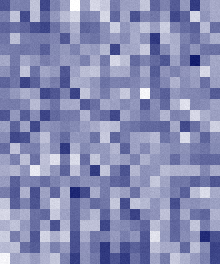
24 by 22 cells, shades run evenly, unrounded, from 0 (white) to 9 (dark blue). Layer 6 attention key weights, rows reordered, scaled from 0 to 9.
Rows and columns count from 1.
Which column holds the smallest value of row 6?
12
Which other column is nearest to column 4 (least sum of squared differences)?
19
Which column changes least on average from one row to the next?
16
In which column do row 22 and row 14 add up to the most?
21
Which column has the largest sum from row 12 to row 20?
13
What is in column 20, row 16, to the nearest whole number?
3
